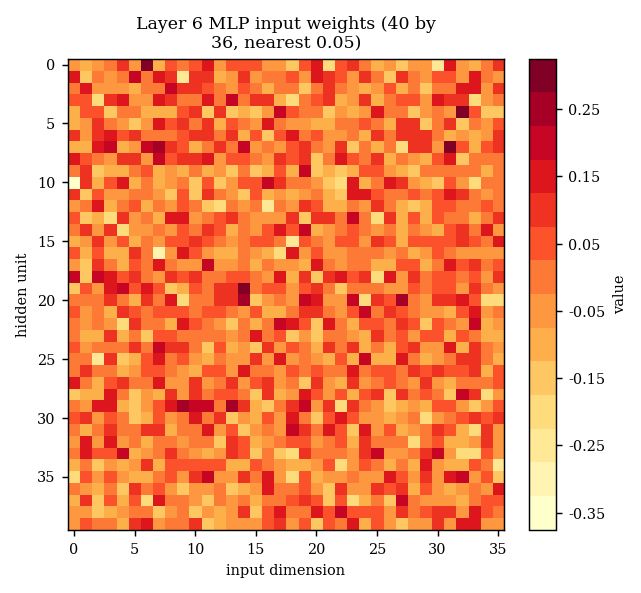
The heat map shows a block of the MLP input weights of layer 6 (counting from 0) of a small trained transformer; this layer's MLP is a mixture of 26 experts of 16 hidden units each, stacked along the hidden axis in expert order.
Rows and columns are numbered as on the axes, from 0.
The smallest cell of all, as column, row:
0, 10
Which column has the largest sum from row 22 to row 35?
3
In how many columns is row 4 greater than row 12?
12
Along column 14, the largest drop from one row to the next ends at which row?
21
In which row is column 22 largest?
38
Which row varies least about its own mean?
26
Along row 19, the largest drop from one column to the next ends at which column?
15
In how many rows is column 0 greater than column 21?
17
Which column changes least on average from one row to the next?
34
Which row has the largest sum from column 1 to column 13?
29
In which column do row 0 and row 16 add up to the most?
6
